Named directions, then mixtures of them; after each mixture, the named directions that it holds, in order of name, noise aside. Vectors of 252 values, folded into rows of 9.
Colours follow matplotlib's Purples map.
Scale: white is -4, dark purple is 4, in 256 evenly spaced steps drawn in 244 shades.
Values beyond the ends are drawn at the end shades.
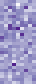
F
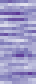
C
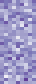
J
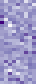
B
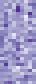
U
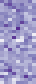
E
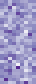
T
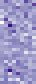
B.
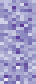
J, T.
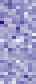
B, E.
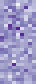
F.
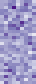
E, F, J.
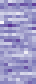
B, C.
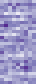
C, T.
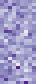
T.
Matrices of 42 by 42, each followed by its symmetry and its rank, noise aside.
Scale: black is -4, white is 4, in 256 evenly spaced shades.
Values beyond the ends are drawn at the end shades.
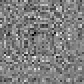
symmetric, rank four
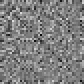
symmetric, rank five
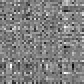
antisymmetric, rank four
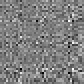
antisymmetric, rank four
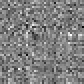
no symmetry, rank six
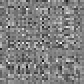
antisymmetric, rank four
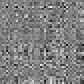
no symmetry, rank five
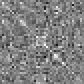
symmetric, rank five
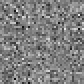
antisymmetric, rank six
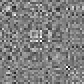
symmetric, rank four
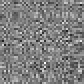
no symmetry, rank five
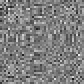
symmetric, rank four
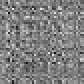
antisymmetric, rank four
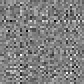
antisymmetric, rank four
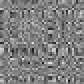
no symmetry, rank four
